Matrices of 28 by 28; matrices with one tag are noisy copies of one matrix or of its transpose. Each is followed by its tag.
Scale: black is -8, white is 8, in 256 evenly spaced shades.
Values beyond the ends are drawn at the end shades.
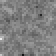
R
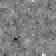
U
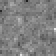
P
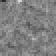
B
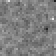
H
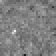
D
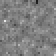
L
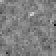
D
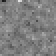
B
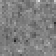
R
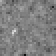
D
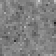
R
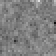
R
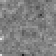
R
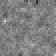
L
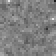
H
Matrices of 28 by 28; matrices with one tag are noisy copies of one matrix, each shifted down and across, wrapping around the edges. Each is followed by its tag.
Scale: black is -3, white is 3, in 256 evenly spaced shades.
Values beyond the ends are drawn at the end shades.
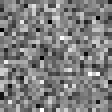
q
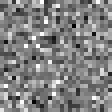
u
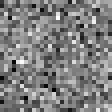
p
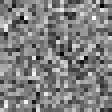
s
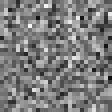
s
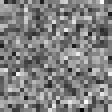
u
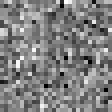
p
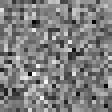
q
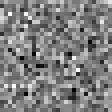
u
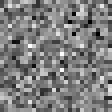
s
